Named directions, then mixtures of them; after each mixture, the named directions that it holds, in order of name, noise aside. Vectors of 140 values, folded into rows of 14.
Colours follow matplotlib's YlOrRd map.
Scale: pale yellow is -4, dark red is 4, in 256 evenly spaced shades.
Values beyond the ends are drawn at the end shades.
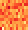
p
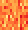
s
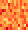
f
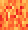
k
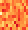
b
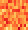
f.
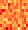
f.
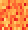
f, k, p.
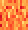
k.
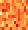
b.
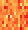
s.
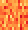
s.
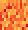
f, k, p.
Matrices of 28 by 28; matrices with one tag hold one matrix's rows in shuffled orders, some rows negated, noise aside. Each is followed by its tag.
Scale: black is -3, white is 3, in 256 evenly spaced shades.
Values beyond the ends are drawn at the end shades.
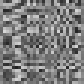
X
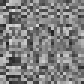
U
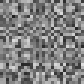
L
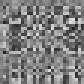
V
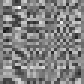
X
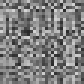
L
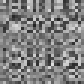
V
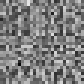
L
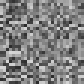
U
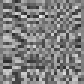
X
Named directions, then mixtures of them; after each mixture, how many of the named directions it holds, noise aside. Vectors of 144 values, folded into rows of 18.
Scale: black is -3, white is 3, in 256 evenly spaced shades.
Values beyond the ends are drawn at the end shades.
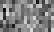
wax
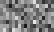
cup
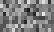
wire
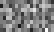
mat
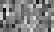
one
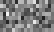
three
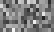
two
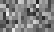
three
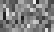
four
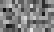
four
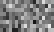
one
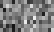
three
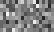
three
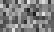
one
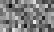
one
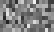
four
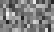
three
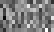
two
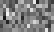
four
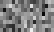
four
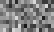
one
